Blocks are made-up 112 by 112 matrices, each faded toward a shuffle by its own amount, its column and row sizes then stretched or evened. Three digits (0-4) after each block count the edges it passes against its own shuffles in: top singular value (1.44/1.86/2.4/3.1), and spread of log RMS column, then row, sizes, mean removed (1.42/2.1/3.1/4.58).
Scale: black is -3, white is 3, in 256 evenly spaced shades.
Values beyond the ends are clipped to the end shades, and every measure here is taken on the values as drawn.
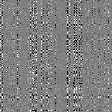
4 4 2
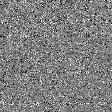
1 0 2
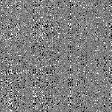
2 3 2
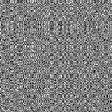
4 1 1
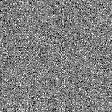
2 0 0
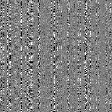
3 4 0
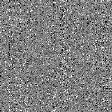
1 2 0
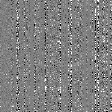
1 4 1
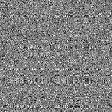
3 0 2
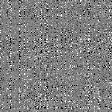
2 3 2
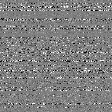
0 0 4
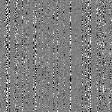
1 4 0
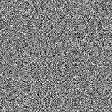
3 0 1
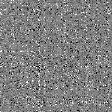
1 2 2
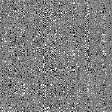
2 3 2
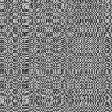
4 3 0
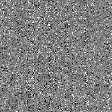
2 2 0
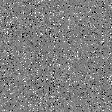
0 2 1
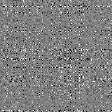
2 3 3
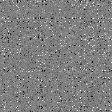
0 2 2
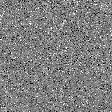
1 0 1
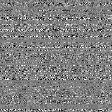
0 1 4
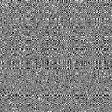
4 2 3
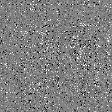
1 2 2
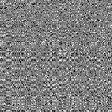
4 1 2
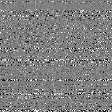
2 1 4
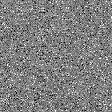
2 0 0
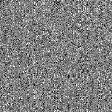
2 2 0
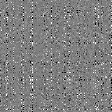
2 3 2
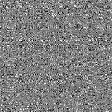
3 0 2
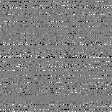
1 1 4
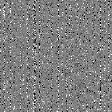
2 3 0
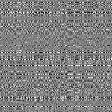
4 0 4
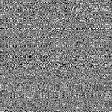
3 0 3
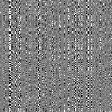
4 4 0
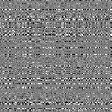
4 2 4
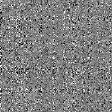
0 3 2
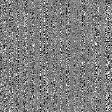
0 4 0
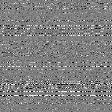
3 0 4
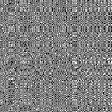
4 2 1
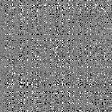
2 3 3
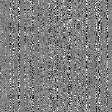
2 4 1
